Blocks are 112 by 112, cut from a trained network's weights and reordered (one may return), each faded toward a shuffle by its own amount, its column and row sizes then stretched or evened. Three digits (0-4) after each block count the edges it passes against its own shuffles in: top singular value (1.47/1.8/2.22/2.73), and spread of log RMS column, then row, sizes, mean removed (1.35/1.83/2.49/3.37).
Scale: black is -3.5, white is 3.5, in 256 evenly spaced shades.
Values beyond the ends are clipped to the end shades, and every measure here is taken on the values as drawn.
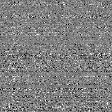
1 1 4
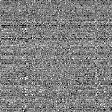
3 1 3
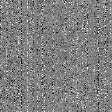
1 4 1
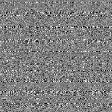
3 1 4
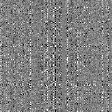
3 4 2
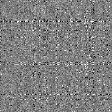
3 3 3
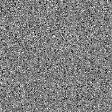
0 2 2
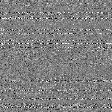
2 0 4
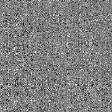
2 2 3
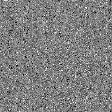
0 2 1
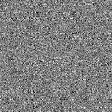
2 0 3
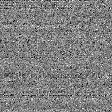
2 0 2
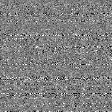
2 1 4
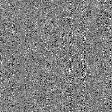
2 3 0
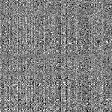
3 1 3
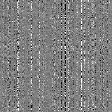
4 4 1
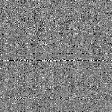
2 1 3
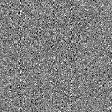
2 2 0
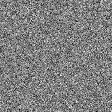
1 0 0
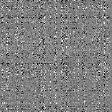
1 4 3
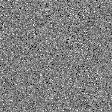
0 1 1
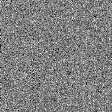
0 2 0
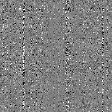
0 4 2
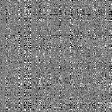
3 4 3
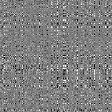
4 4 4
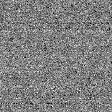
1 0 2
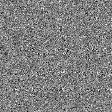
0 1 2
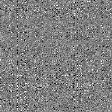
2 3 3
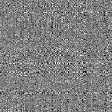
3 2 3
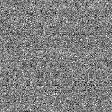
2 1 0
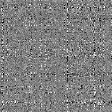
1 4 3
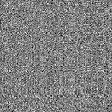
3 0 1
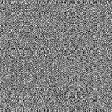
4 1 2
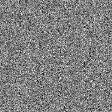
0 2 0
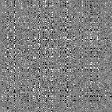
4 4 3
